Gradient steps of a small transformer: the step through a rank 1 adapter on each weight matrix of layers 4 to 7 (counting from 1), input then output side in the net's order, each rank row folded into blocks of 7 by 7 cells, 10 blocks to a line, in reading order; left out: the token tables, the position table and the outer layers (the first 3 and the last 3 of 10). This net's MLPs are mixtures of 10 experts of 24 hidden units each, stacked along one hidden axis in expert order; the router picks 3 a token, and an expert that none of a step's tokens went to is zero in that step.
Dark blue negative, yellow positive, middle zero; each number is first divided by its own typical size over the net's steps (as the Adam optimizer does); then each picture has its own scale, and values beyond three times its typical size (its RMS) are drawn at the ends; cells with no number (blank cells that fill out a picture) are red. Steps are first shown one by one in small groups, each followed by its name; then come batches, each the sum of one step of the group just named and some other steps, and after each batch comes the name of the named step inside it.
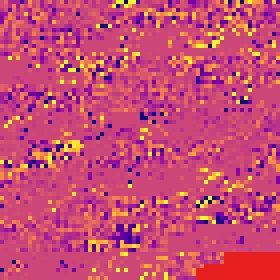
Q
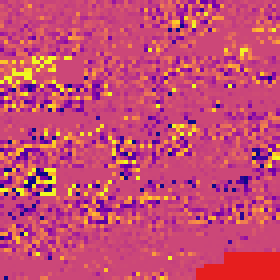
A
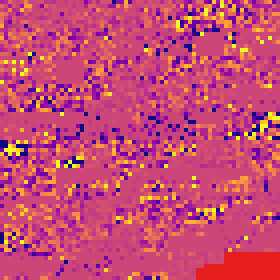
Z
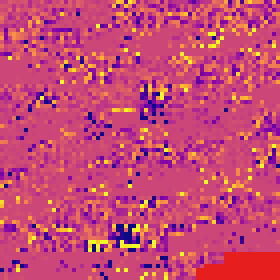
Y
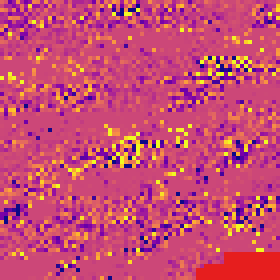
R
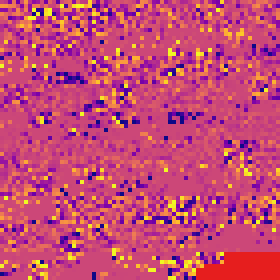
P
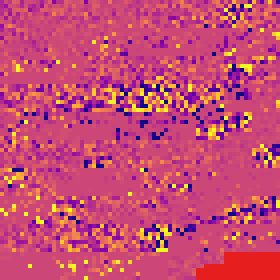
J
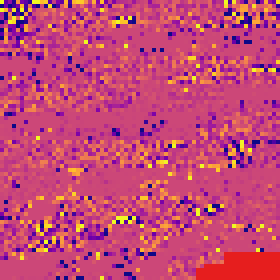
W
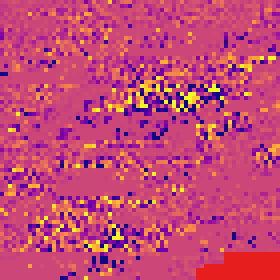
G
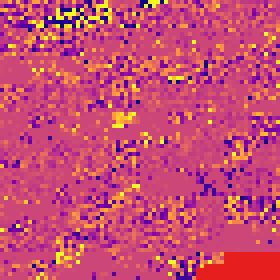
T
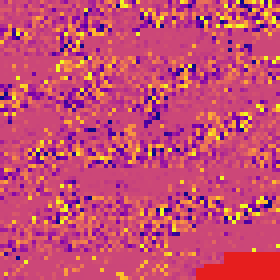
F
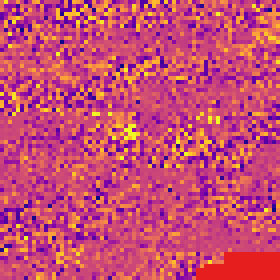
T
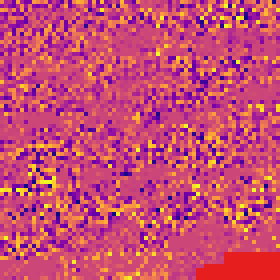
F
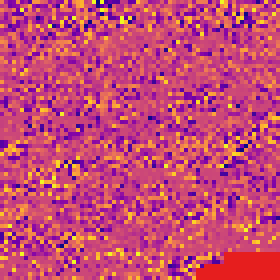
Z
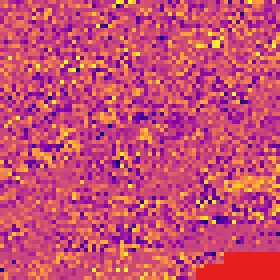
Q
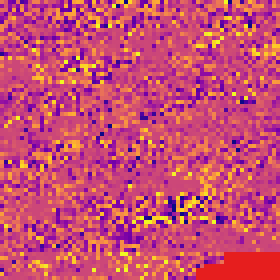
Q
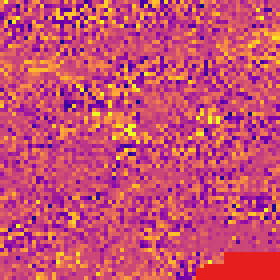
T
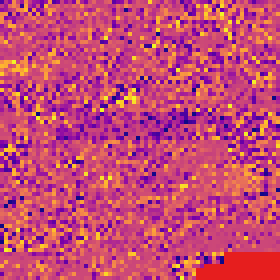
Z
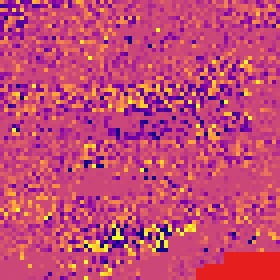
G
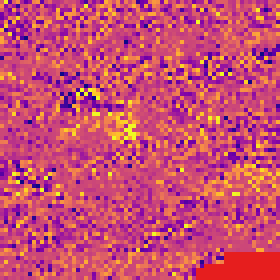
R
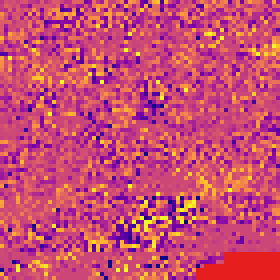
Y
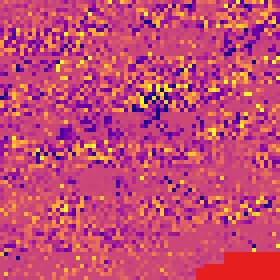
F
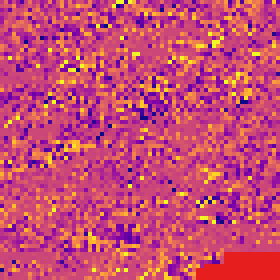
Q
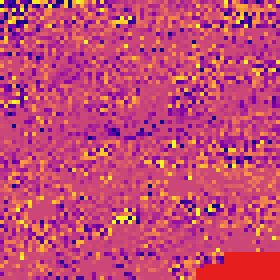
W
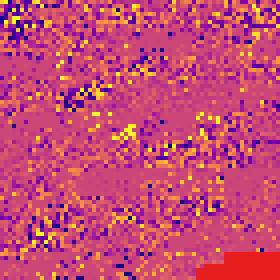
W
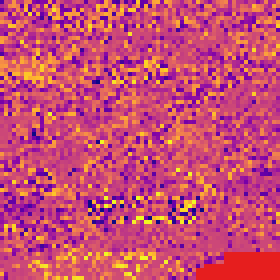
A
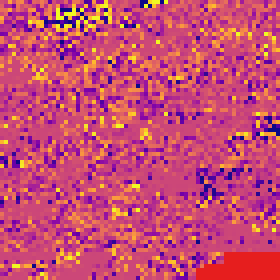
T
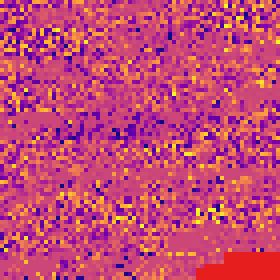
W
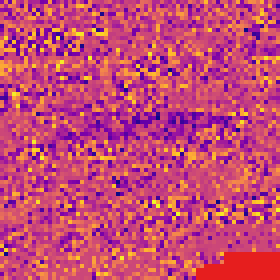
P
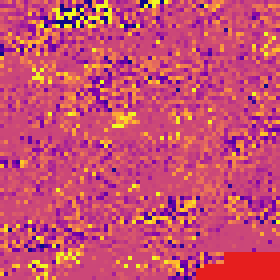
T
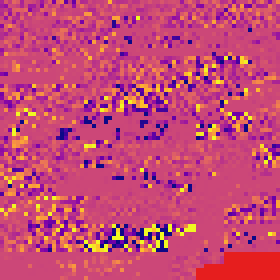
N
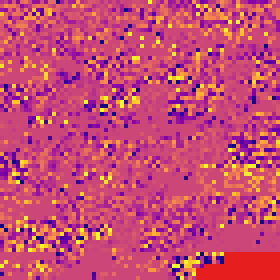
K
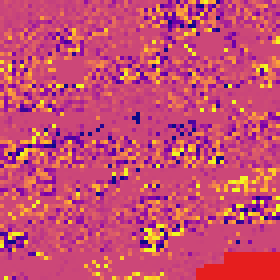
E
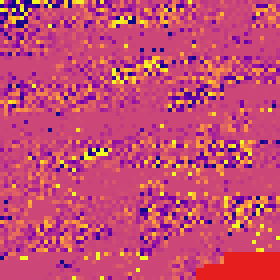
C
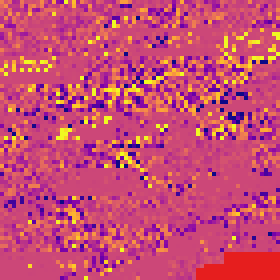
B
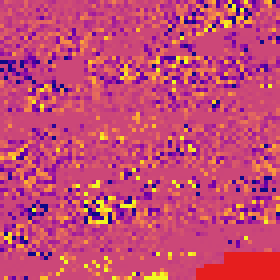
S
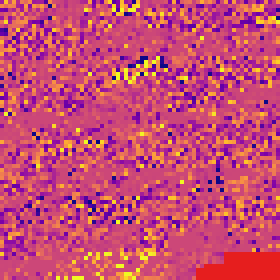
E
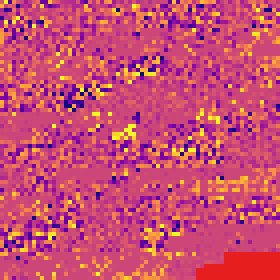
E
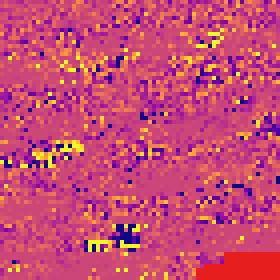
K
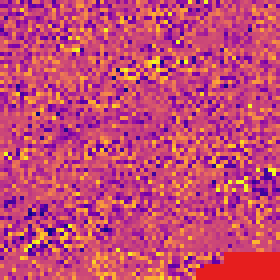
C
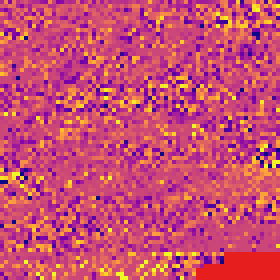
K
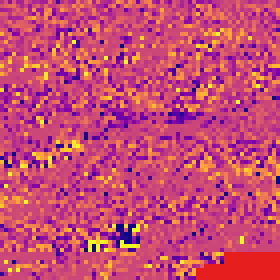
K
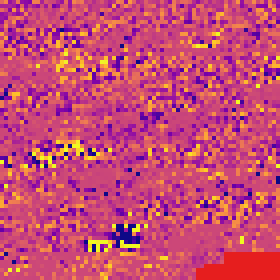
C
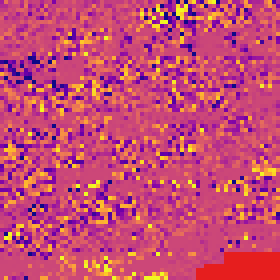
S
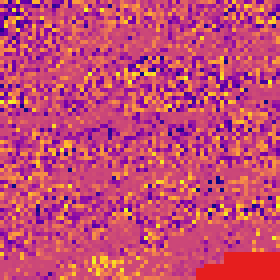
E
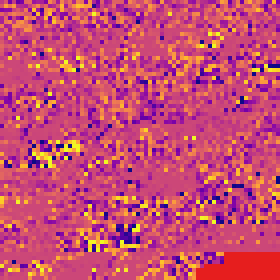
K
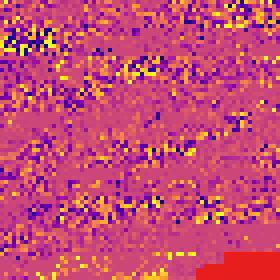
S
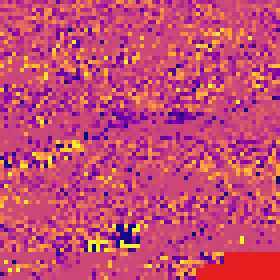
K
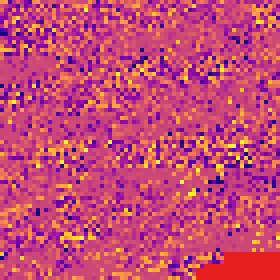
C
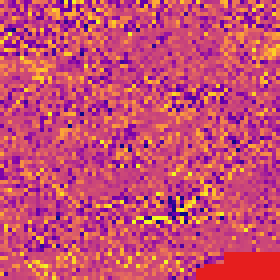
B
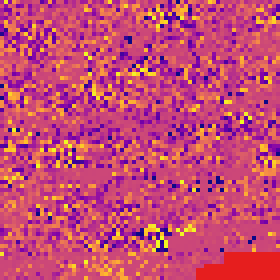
N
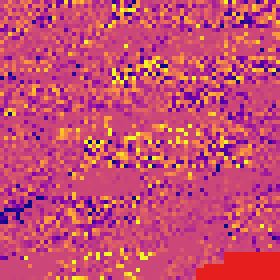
B
